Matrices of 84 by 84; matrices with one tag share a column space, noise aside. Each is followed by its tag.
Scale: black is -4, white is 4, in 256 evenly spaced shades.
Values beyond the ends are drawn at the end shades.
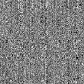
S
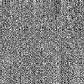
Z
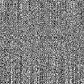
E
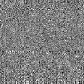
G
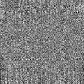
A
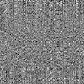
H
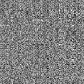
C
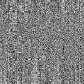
A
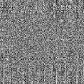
A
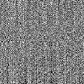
E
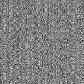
C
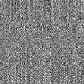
Z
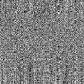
A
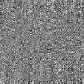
A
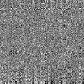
G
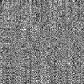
Z
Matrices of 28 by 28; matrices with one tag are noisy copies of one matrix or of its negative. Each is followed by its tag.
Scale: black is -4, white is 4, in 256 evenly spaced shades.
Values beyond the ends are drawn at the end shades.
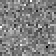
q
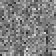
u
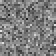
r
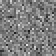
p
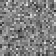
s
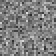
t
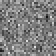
p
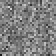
u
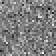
p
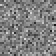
r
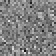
p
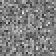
t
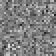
s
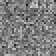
s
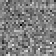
s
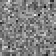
s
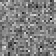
s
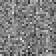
u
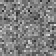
r
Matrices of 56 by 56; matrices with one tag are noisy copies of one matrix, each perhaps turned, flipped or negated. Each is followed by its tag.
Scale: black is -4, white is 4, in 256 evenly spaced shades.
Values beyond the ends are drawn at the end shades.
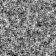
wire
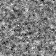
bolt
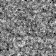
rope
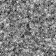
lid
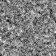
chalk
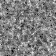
bolt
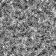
wire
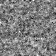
rope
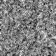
rope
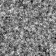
lid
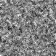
chalk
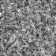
bolt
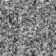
rope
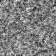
chalk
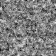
rope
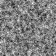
bolt
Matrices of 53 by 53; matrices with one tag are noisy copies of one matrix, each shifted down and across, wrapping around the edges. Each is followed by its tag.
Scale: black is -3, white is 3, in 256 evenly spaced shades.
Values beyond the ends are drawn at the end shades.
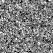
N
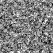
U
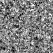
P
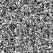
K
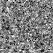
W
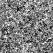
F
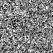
N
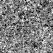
F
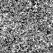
F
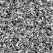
K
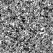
P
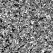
P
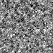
U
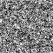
N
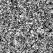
W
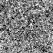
F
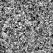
W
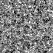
K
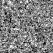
W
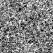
F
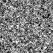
U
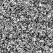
N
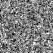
W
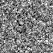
U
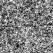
F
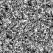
P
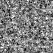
K
